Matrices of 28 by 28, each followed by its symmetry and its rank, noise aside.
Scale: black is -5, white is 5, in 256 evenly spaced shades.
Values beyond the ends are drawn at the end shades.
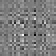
no symmetry, rank two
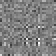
no symmetry, rank three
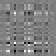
no symmetry, rank one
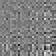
antisymmetric, rank two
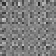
symmetric, rank two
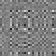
symmetric, rank one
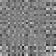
no symmetry, rank two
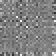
symmetric, rank three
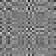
no symmetry, rank two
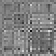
symmetric, rank two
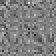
symmetric, rank three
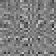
no symmetry, rank two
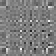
symmetric, rank three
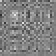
symmetric, rank two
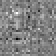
no symmetry, rank three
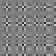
symmetric, rank one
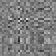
no symmetry, rank two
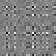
symmetric, rank one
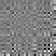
symmetric, rank two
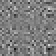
no symmetry, rank three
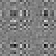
symmetric, rank one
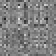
no symmetry, rank three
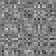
no symmetry, rank three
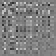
antisymmetric, rank two
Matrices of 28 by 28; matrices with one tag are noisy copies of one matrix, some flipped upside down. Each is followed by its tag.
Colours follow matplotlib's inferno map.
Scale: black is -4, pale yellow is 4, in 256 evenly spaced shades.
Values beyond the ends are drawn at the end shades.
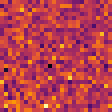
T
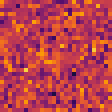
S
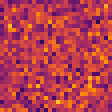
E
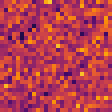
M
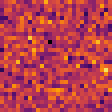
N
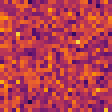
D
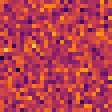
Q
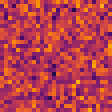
S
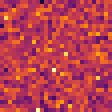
E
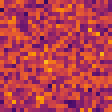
E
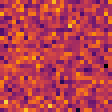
T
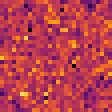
N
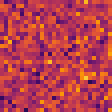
Q
